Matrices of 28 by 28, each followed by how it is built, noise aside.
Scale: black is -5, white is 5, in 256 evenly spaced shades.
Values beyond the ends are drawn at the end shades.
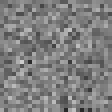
low rank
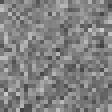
Hankel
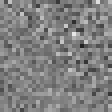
upper triangular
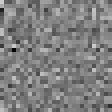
low rank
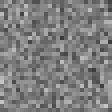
noise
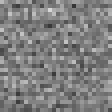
blocks
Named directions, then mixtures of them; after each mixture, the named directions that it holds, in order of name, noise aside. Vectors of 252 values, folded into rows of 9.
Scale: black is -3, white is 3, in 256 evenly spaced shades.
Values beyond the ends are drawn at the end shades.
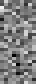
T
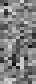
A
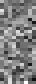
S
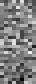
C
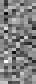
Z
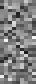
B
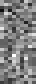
A, T.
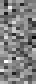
S, Z.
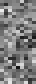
A, S.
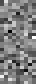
B, T.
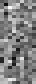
A, B, Z.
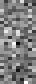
C, S.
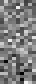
C, T, Z.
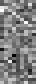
A, T.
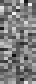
A, C, T.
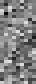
A, S, Z.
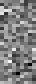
S, T, Z.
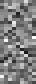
B.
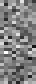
C, Z.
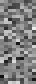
B, S, Z.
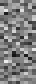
T, Z.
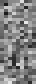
A.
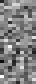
A, B, S.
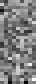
S, T.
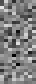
C, S, T.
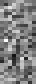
A, B.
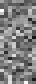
S.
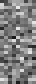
A, C, S.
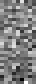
C, S.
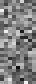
A, C, S.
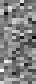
A, S, Z.
